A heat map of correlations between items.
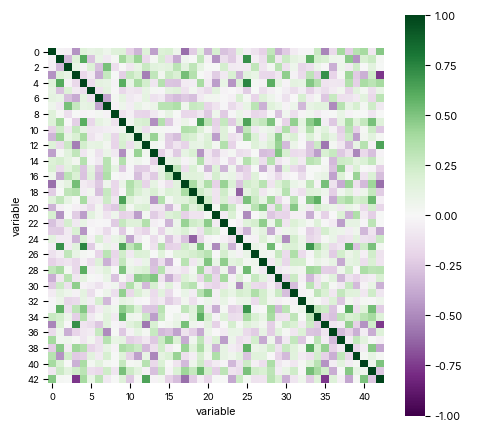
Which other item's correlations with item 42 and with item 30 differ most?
3
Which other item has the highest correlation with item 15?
37
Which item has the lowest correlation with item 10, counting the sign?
24
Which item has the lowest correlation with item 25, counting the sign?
21
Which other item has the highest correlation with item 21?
39
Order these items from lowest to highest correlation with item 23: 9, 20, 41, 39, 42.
42, 9, 41, 39, 20
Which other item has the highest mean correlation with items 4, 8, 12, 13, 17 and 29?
11
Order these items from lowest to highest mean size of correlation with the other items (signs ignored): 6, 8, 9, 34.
8, 6, 34, 9
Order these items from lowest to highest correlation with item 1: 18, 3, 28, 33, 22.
22, 18, 3, 28, 33
